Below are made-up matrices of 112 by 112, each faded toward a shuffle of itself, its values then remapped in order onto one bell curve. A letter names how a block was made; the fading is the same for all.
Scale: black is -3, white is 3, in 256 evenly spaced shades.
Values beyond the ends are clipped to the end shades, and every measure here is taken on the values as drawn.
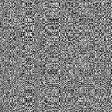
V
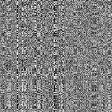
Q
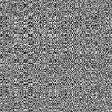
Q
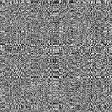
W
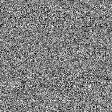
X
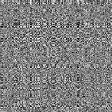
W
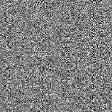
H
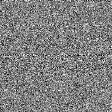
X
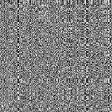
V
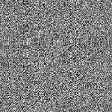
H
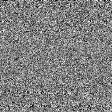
X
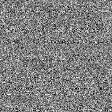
X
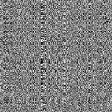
Q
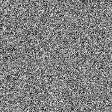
X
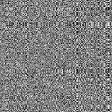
V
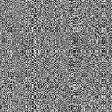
V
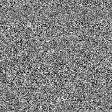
X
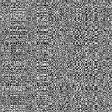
V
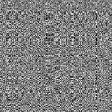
Q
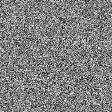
X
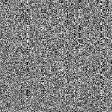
H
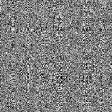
H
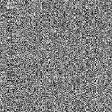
H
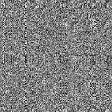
H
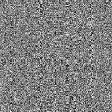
H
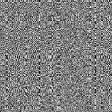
V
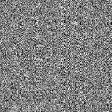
H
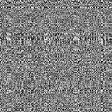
W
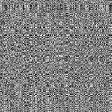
W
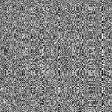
V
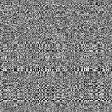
W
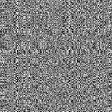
V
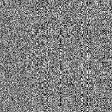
H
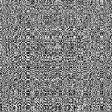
W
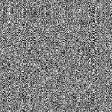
H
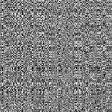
Q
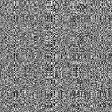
Q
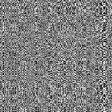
Q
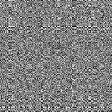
W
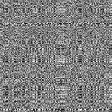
W
